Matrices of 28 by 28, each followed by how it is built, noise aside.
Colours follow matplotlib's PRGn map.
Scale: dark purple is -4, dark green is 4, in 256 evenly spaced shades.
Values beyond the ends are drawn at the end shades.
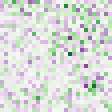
upper triangular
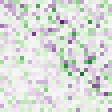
upper triangular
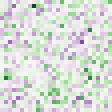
Hankel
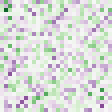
Hankel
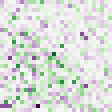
lower triangular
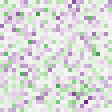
Hankel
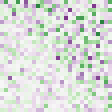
upper triangular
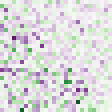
lower triangular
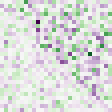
upper triangular
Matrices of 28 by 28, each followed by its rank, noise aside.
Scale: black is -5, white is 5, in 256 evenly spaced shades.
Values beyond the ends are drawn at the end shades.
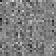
five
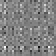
three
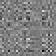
three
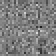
six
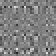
two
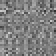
four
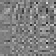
three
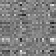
two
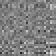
two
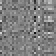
two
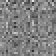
five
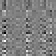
two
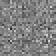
five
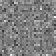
six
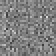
six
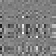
two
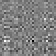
three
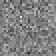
six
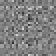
three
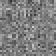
five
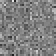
six
